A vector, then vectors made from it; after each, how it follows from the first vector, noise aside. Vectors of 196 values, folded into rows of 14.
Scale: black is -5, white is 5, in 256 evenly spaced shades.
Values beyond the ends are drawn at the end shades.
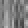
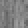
negated, shrunk.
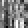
negated, scaled up.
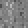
reversed, negated, partly zeroed.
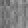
wrapped around, shrunk.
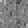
wrapped around, negated, partly zeroed.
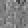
wrapped around, partly zeroed.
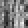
negated, scaled up.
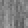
shrunk.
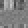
reversed, negated, partly zeroed.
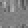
wrapped around, partly zeroed.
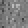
wrapped around, negated, partly zeroed.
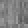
wrapped around, shrunk.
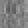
wrapped around, shrunk.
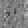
wrapped around, partly zeroed.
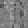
reversed, negated, partly zeroed.
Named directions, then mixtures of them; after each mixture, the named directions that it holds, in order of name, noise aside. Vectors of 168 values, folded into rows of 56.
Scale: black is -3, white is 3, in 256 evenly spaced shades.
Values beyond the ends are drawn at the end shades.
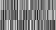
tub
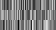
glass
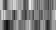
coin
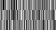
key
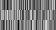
glass.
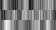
coin.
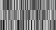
glass, tub.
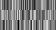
glass.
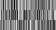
key, tub.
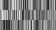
coin, glass.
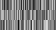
glass.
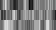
coin.
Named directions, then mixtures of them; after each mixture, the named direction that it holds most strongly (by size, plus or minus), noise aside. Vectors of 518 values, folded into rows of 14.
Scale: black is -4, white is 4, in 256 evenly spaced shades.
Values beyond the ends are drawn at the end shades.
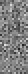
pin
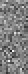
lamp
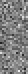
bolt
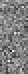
lamp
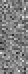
bolt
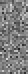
pin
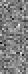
bolt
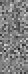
pin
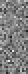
lamp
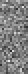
lamp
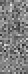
pin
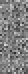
pin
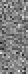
bolt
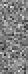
bolt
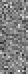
bolt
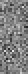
lamp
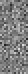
pin
